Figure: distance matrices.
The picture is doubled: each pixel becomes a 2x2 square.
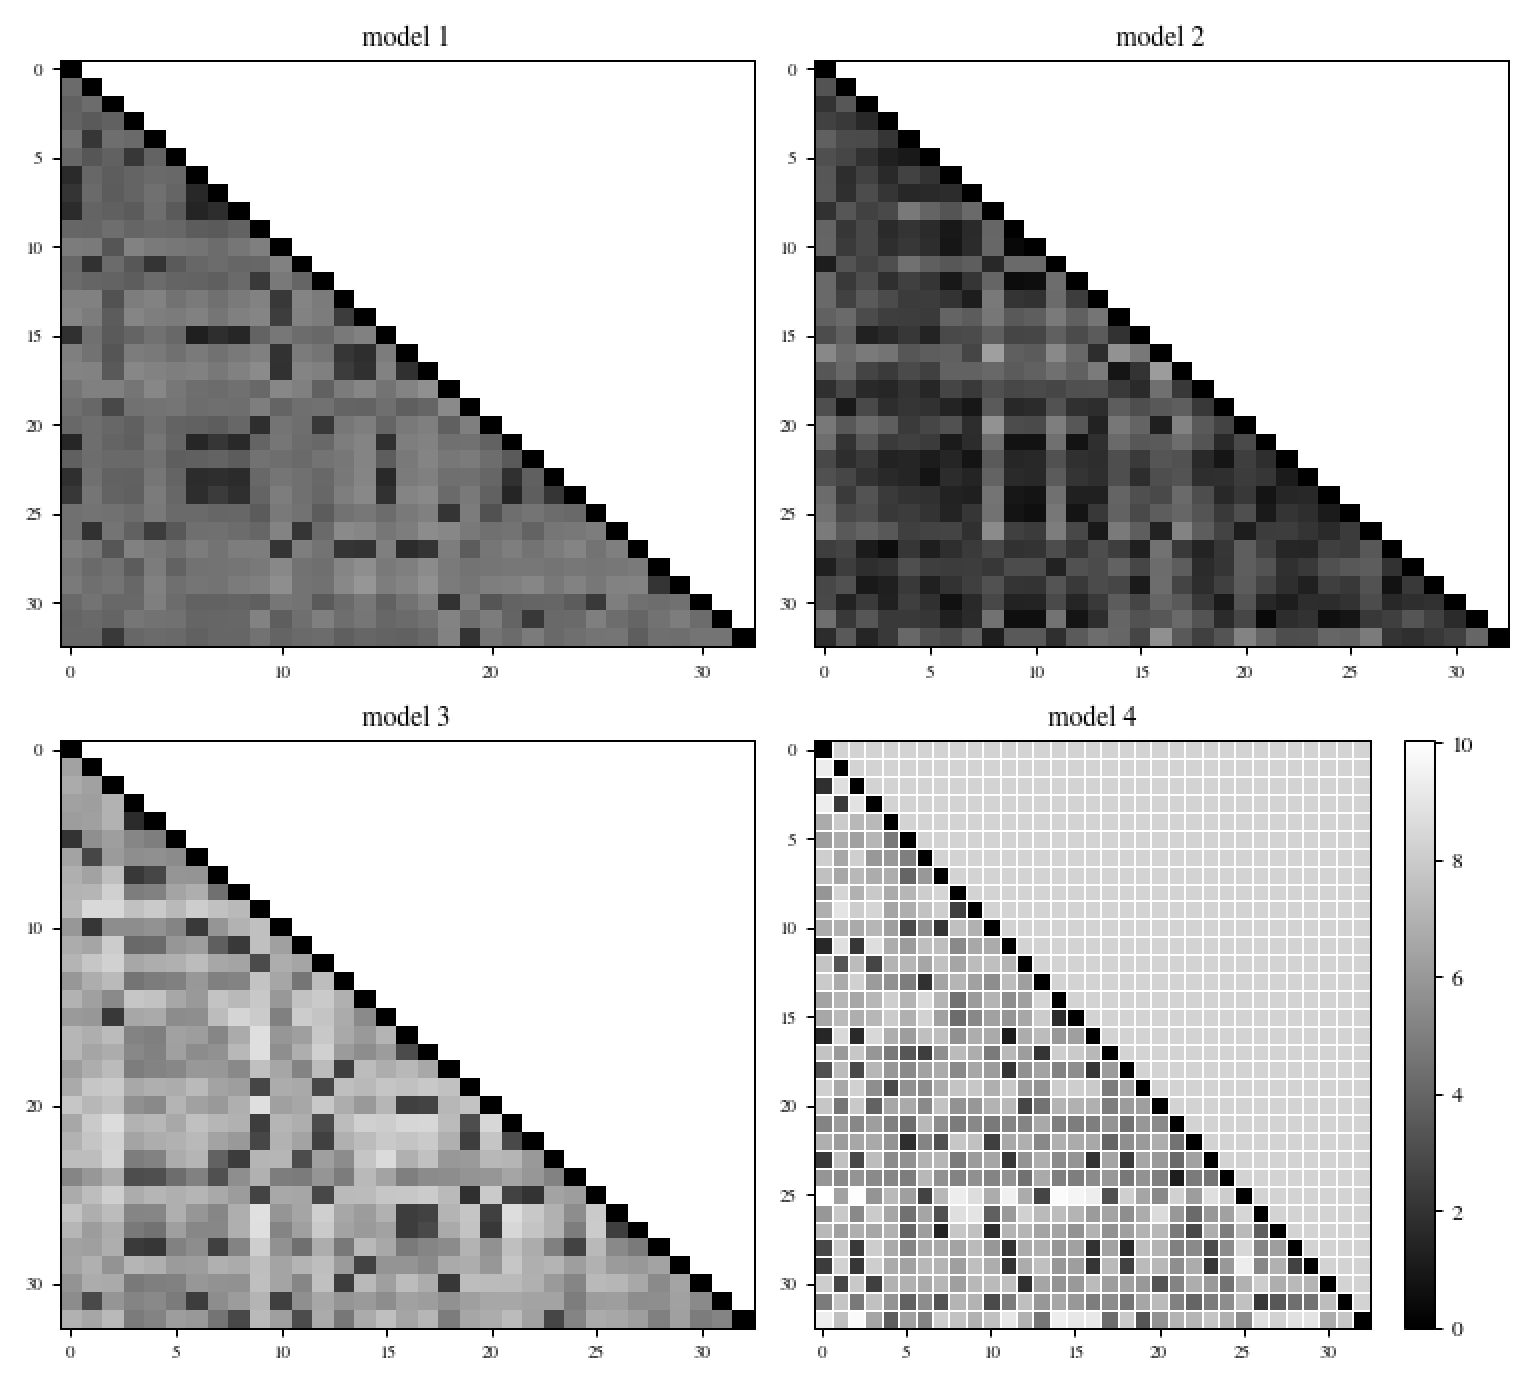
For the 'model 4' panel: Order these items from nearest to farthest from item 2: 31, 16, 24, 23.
16, 23, 31, 24
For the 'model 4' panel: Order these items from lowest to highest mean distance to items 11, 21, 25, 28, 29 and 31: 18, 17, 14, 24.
18, 24, 17, 14
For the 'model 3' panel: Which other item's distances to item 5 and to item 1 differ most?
0
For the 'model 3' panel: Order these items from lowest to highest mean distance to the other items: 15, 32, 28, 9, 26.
28, 32, 26, 15, 9
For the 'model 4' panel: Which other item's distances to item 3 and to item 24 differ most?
21
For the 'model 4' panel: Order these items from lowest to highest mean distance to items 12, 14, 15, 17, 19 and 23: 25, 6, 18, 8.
18, 8, 6, 25
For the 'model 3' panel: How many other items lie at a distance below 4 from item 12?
5
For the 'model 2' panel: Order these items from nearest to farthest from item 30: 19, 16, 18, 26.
19, 18, 26, 16
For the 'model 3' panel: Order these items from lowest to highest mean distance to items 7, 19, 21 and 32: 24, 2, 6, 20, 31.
24, 31, 6, 20, 2
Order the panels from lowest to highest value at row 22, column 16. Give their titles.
model 2, model 1, model 4, model 3
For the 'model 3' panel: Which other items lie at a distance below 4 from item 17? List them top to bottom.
16, 20, 26, 27
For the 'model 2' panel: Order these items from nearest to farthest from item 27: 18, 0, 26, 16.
18, 0, 26, 16
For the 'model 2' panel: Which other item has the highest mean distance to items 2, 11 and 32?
16
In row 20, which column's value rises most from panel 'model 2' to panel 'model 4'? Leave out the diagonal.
26
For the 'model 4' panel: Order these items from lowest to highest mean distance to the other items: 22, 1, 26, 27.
22, 27, 26, 1
